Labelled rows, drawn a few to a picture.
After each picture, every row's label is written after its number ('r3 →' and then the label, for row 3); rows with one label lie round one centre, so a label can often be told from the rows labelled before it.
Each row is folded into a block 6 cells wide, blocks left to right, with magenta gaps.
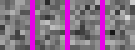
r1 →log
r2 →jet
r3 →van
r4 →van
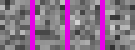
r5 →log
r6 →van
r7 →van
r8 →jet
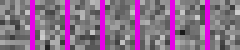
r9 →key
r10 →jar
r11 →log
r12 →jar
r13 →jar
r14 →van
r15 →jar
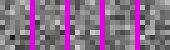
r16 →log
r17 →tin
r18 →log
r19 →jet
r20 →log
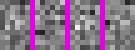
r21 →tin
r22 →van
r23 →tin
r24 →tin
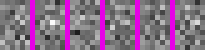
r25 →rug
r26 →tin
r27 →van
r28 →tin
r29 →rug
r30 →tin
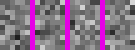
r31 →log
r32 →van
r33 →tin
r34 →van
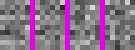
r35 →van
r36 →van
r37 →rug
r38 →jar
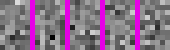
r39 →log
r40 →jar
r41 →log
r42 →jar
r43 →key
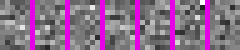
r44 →jet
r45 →key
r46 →rug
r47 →jet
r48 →log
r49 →van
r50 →key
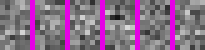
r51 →log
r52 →tin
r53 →tin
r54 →jet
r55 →van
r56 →log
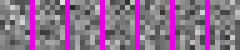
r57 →tin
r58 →van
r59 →jar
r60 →van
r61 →log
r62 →jar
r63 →jar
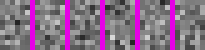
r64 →key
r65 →tin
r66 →key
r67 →jar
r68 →tin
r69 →jar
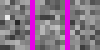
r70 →key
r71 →jet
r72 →tin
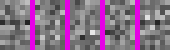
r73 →key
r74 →jar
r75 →log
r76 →van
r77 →key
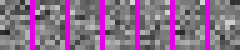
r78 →van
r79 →rug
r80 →jet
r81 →van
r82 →key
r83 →van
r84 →tin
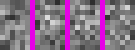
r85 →jet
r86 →tin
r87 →tin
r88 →rug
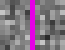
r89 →jet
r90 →key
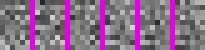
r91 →rug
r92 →rug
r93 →rug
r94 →key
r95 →key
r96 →key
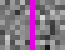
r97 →jar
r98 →key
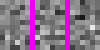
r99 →jar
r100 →log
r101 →jet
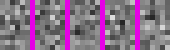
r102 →key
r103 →rug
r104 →van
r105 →key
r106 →jet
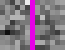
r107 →van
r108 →key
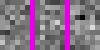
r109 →van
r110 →tin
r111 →jet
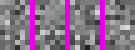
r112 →jar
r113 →log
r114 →jar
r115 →jet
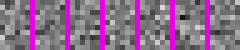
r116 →log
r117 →van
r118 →log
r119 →jar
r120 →rug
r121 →jet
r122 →van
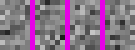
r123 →van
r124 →rug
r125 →log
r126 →key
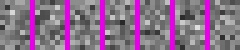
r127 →log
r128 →rug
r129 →key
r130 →key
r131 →van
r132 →jet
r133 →tin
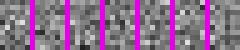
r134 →tin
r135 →van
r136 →jar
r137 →key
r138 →key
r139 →van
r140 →log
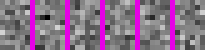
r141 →key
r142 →jet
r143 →log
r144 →log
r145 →jet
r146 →jar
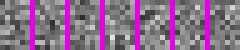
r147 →key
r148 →key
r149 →jet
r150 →jar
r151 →rug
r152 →rug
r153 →rug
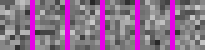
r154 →log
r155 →van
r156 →tin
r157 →tin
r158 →tin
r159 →rug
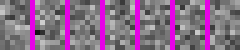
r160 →jet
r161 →van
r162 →rug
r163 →jar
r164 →key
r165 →log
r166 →log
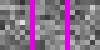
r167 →tin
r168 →jet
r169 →rug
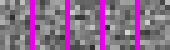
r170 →jar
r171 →log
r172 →jet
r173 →log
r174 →van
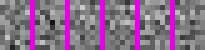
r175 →jar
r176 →key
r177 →tin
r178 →tin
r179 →key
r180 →key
